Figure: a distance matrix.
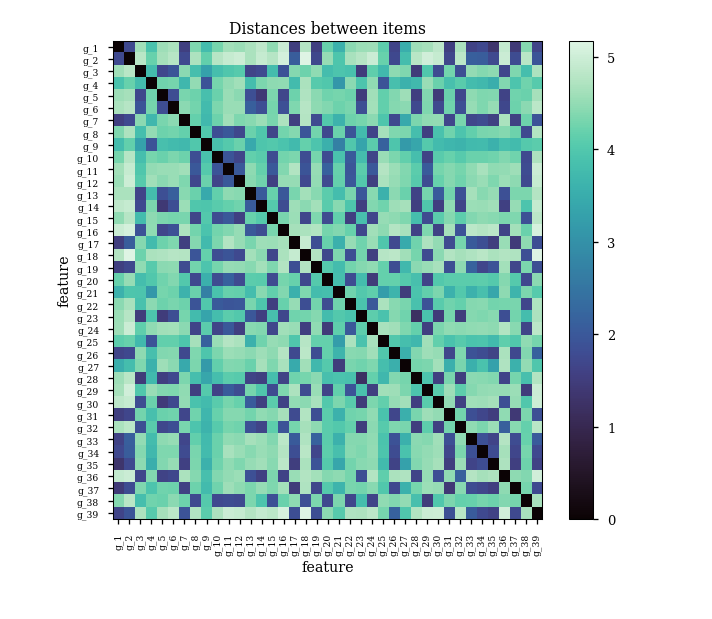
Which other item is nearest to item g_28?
g_23
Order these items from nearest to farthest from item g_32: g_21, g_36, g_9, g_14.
g_14, g_36, g_9, g_21
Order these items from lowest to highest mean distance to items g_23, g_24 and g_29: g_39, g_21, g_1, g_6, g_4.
g_6, g_21, g_4, g_1, g_39
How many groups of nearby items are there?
5
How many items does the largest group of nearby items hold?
12
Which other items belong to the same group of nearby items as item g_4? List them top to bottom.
g_9, g_25
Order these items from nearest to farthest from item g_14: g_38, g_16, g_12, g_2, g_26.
g_16, g_38, g_12, g_26, g_2
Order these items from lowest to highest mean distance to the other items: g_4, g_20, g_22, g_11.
g_20, g_22, g_11, g_4
